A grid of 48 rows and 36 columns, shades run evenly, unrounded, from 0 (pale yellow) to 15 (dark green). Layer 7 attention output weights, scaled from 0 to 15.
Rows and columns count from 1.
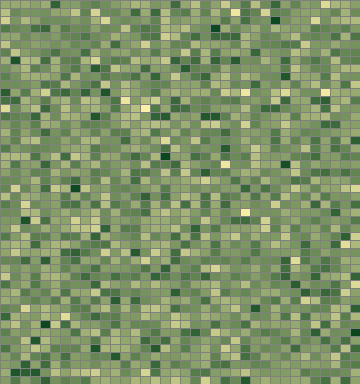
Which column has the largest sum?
5
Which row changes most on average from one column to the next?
26
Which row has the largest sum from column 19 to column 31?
35
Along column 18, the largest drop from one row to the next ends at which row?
40
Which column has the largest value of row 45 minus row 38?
7
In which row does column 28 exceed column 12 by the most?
3
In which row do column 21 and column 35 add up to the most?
22
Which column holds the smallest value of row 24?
36
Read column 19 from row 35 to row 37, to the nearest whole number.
11 9 9
